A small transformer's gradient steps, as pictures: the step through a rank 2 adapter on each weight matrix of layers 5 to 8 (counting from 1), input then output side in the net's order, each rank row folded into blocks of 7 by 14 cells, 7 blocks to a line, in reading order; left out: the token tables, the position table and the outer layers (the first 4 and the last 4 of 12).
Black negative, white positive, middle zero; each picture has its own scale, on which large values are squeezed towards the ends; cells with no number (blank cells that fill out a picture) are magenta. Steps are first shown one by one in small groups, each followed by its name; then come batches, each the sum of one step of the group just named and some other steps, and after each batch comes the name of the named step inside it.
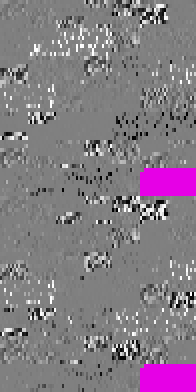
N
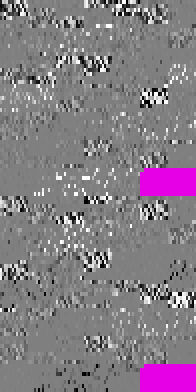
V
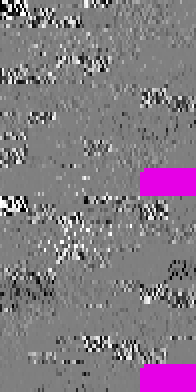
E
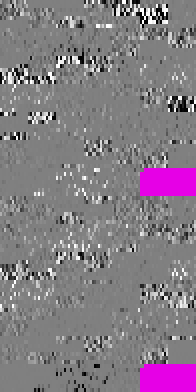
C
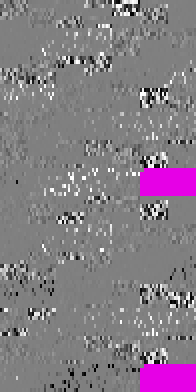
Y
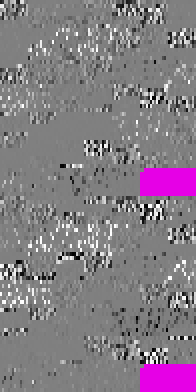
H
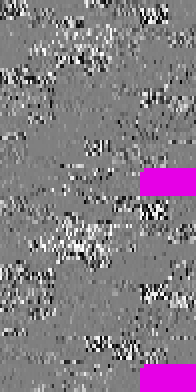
H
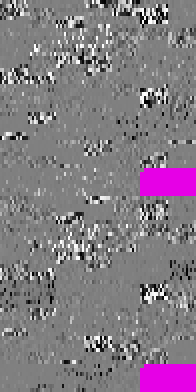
C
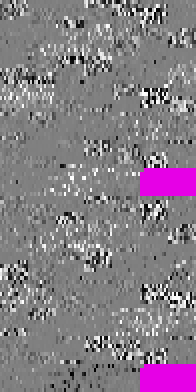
Y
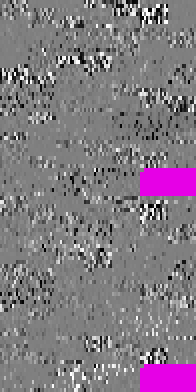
C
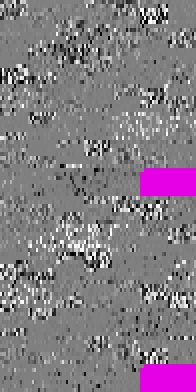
H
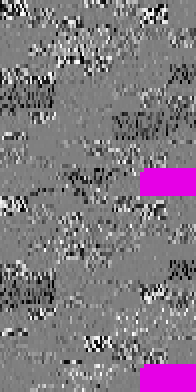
E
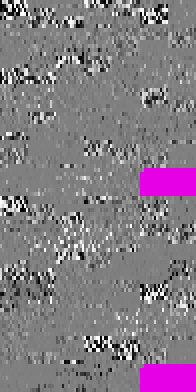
E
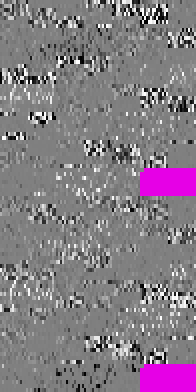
C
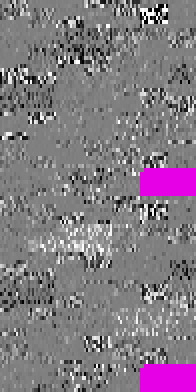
C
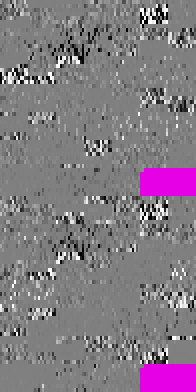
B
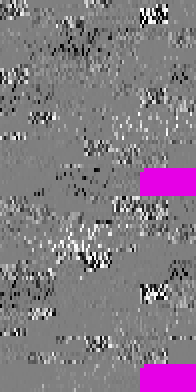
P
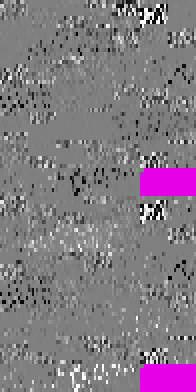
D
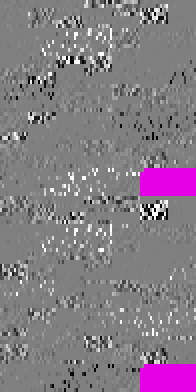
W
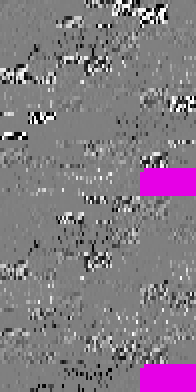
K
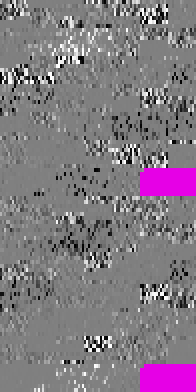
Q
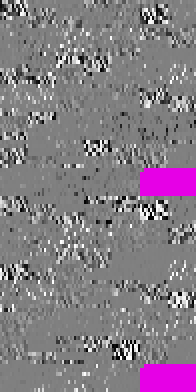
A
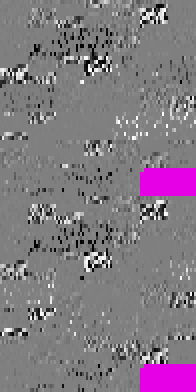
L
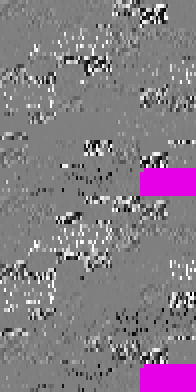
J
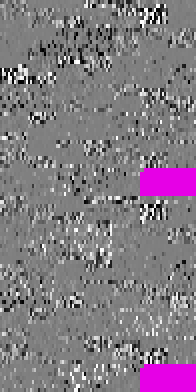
D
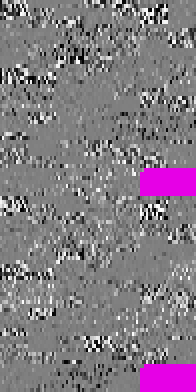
B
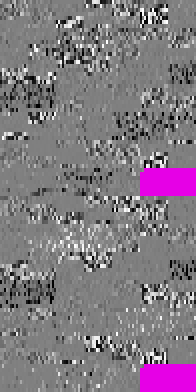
P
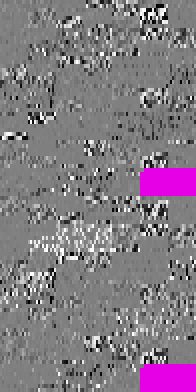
W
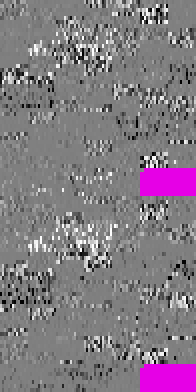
B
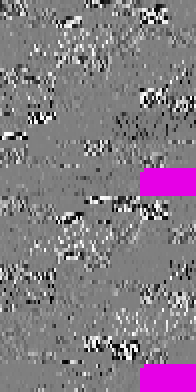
A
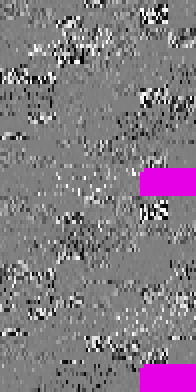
B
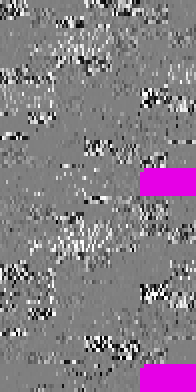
J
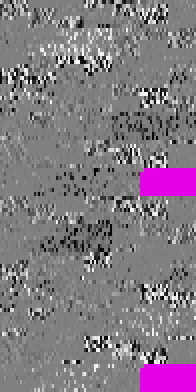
Q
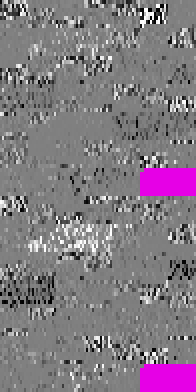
D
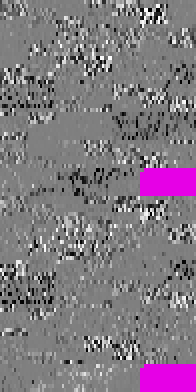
A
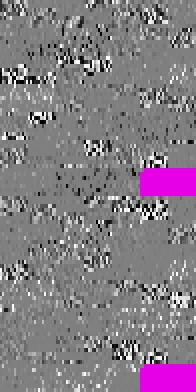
A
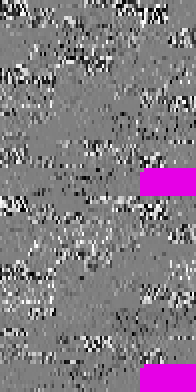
J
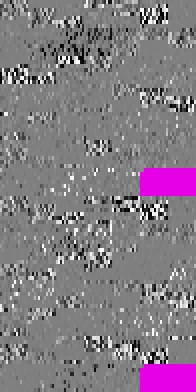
B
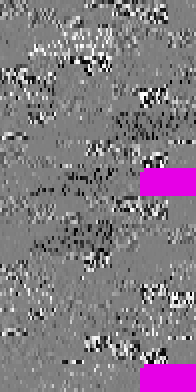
J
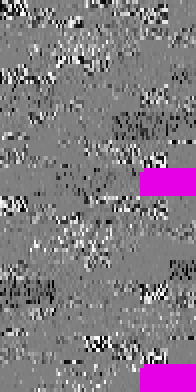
Q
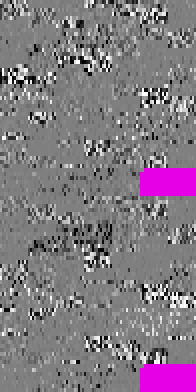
L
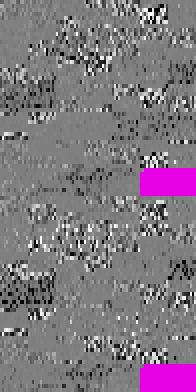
L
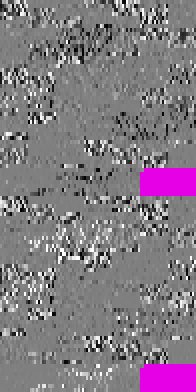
B
